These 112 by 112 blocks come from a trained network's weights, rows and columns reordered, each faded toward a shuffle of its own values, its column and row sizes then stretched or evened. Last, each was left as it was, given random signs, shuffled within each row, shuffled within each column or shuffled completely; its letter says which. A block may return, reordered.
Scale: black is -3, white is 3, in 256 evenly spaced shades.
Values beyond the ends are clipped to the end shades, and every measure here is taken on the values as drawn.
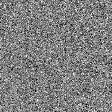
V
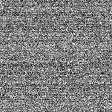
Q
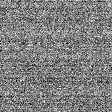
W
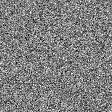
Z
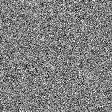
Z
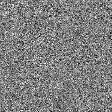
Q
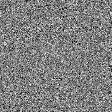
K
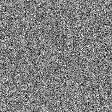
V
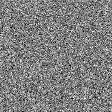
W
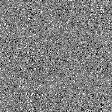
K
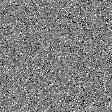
V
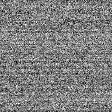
Q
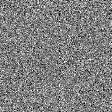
Q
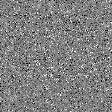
K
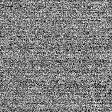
Q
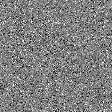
K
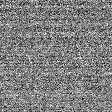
W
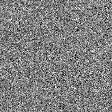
K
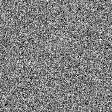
V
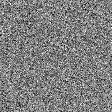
V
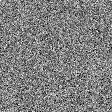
Z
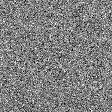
Z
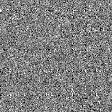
Q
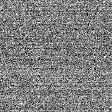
Q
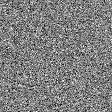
Z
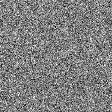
V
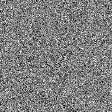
Q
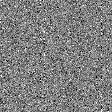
V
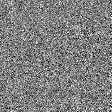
K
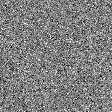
W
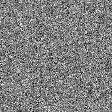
V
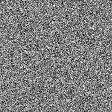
V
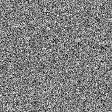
V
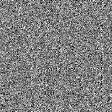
Q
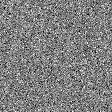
Z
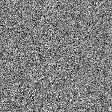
V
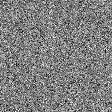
W
